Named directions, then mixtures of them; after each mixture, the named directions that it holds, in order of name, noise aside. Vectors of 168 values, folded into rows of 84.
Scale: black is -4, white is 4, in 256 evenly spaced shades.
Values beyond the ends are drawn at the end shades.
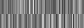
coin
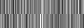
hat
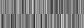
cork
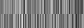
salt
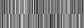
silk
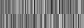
coin, cork.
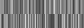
coin, salt, silk.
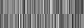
salt.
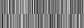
silk.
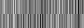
hat, salt.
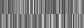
coin.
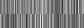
cork, hat.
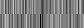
hat.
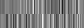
coin, cork, hat.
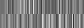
coin.
